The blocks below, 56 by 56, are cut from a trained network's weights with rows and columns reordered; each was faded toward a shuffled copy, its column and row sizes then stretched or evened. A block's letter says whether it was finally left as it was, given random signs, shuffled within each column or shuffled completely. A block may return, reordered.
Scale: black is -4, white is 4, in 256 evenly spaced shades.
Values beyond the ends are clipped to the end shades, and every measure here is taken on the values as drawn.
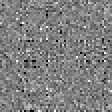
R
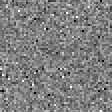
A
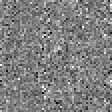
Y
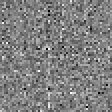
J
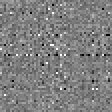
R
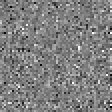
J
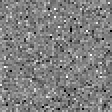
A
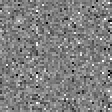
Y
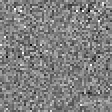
J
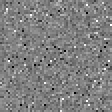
A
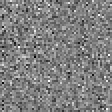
Y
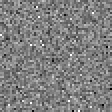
A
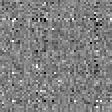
R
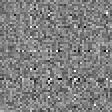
R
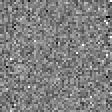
Y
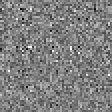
J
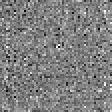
J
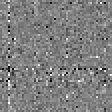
J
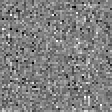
Y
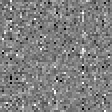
Y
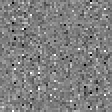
Y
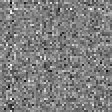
J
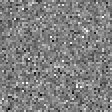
A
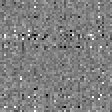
R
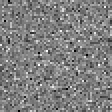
A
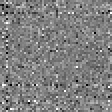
J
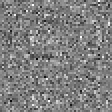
R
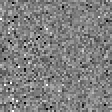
Y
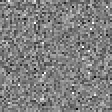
Y
